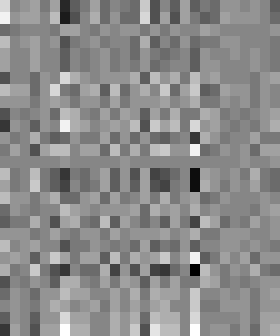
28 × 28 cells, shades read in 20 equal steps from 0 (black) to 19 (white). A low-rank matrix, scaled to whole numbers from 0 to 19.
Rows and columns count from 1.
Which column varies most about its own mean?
20
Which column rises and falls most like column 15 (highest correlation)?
1
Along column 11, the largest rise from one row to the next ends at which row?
23
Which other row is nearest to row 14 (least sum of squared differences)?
3
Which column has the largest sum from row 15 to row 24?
4
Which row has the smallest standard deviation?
14
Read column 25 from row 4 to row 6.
10 10 10
